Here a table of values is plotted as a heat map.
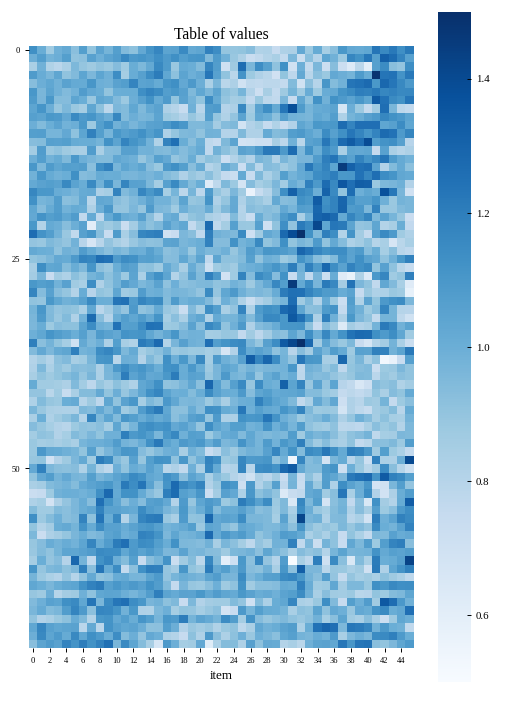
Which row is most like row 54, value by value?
49
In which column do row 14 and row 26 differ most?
37
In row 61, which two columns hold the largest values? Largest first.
45, 5
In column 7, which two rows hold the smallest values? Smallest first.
21, 23
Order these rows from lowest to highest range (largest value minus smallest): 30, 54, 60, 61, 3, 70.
60, 70, 30, 54, 3, 61
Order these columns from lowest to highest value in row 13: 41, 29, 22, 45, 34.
29, 22, 45, 34, 41
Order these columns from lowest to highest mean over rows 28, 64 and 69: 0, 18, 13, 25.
18, 25, 13, 0
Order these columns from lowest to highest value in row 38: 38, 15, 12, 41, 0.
41, 0, 38, 15, 12
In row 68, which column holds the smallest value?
42
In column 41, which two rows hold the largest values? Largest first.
3, 6
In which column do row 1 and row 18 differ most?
34
